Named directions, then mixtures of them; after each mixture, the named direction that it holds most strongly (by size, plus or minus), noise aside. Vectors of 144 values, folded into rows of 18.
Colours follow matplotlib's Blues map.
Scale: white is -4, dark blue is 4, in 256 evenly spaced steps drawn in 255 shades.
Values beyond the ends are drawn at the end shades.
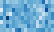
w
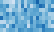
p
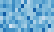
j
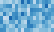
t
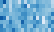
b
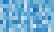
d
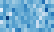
w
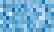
w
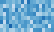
j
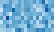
w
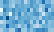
w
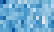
b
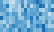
p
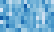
w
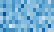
j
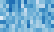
p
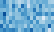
j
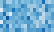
w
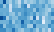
b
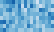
p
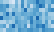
p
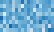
j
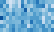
p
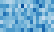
p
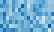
j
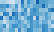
p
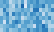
d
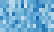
p
